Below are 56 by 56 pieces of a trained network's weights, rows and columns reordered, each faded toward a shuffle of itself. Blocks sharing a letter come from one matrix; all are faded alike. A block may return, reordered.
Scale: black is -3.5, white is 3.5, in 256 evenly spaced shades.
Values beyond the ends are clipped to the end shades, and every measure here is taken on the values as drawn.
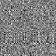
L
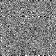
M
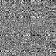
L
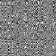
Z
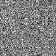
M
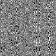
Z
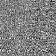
M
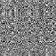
L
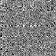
M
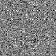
M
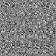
L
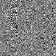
Z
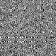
M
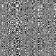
Z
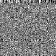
L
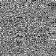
L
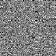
L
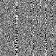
Z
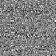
L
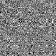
L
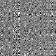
Z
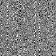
Z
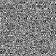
L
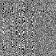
Z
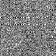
M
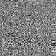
L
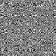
L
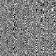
Z
